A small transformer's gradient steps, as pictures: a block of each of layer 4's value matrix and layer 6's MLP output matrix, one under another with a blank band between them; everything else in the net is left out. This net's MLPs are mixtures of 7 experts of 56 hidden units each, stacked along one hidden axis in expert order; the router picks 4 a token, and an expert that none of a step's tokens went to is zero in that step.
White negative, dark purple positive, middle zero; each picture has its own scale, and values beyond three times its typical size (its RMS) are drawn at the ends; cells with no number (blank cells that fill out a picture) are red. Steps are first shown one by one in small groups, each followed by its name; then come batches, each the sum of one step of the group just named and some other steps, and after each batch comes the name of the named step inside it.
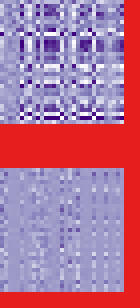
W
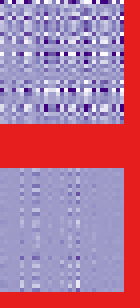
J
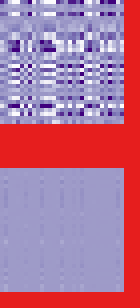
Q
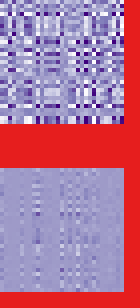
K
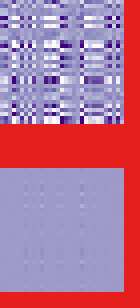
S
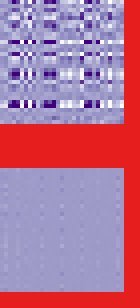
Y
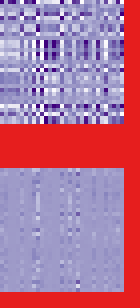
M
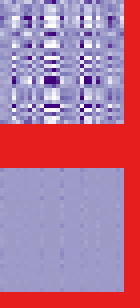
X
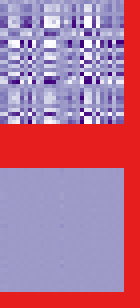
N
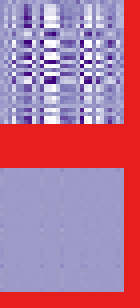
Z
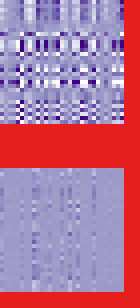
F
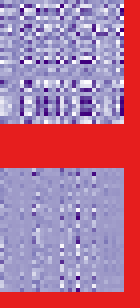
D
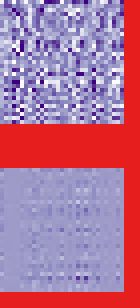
F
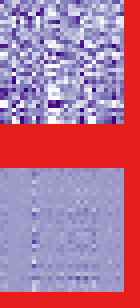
Z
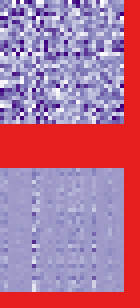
M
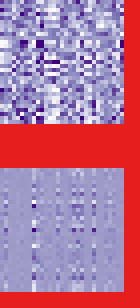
Z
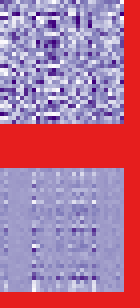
M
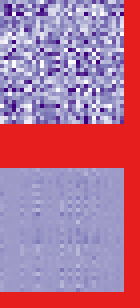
K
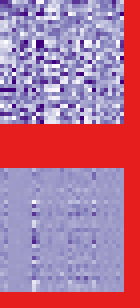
Z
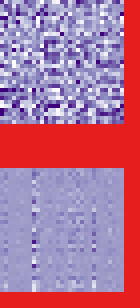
M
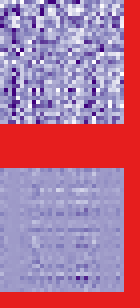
Y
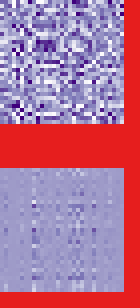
Q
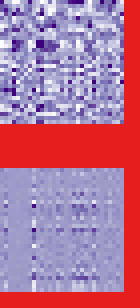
Q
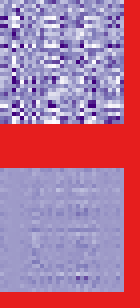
S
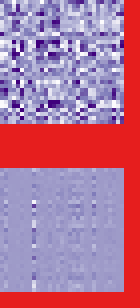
F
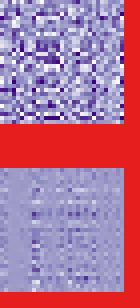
W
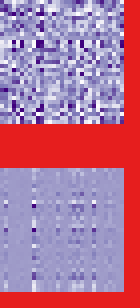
N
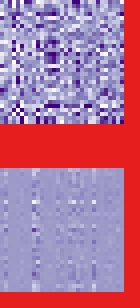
M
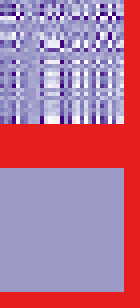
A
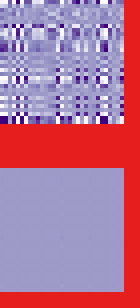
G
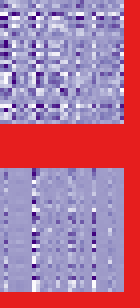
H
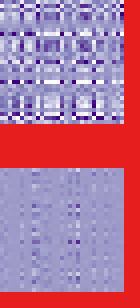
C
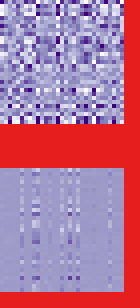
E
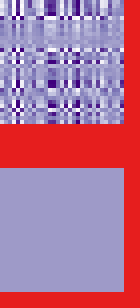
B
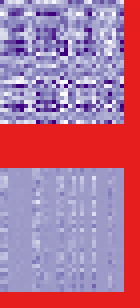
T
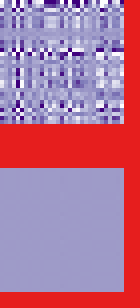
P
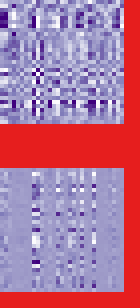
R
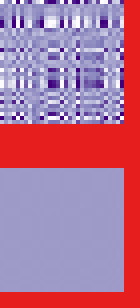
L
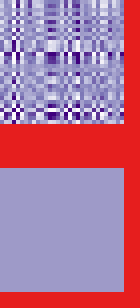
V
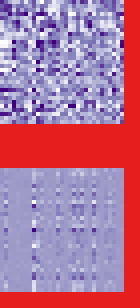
R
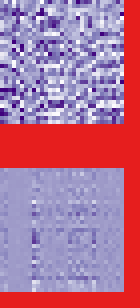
P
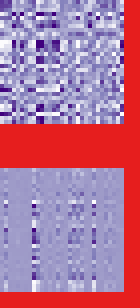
A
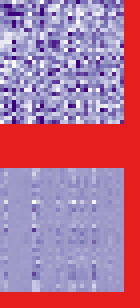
L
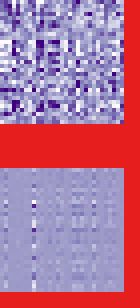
B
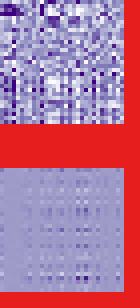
A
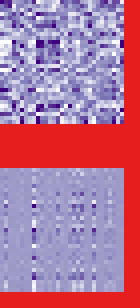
E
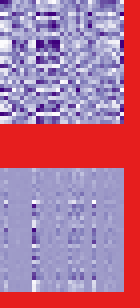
T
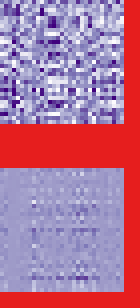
E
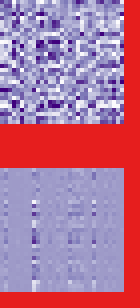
G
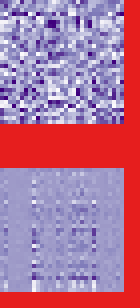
H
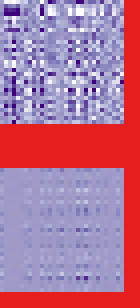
V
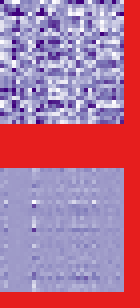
T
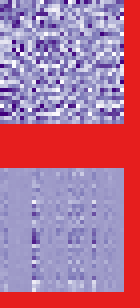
P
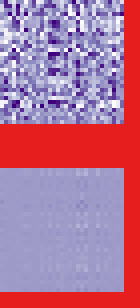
B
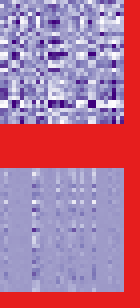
R
